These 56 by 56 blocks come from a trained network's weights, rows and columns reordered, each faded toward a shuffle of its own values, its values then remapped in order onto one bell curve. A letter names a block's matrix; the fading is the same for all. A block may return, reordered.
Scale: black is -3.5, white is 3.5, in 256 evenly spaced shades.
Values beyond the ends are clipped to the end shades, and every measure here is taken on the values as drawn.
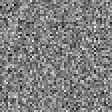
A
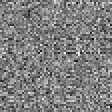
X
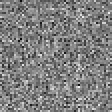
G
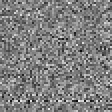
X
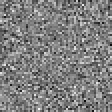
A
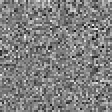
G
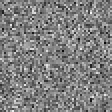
A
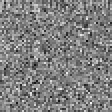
A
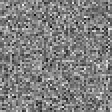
G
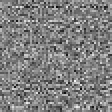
X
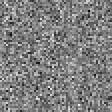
A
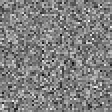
A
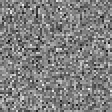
A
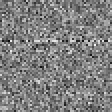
X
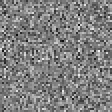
G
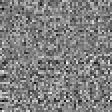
X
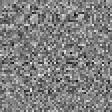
X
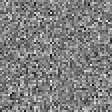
G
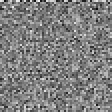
X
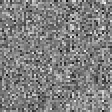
G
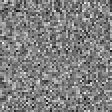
G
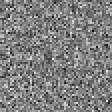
A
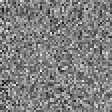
A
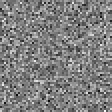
A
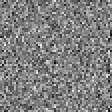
G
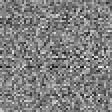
X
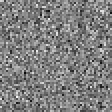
A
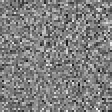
G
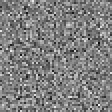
G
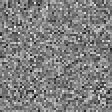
G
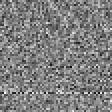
X
